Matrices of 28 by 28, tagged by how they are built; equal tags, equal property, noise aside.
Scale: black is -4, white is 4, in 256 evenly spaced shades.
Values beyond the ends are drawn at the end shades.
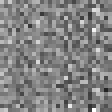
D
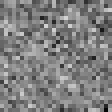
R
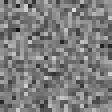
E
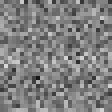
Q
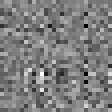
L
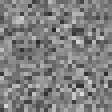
L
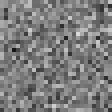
E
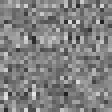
L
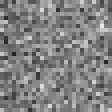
D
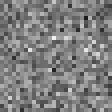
E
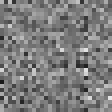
L
